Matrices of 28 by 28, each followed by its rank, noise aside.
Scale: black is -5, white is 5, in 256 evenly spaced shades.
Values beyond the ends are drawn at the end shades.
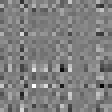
two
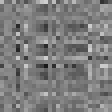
two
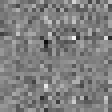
six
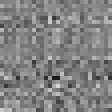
four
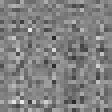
four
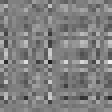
two
